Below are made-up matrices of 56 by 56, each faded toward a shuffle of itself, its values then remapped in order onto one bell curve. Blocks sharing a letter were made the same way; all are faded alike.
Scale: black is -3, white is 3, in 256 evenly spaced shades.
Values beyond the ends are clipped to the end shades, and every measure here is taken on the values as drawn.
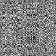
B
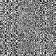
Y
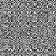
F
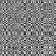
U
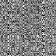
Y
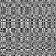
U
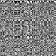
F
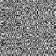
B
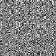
Y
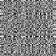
F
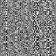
Y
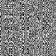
Y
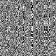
Y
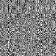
Y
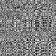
F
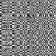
U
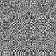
F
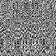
B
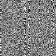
Y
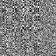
Y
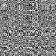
F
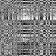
U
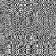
F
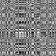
U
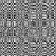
U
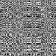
F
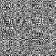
B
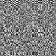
F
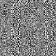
Y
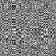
F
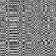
U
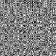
B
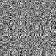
B
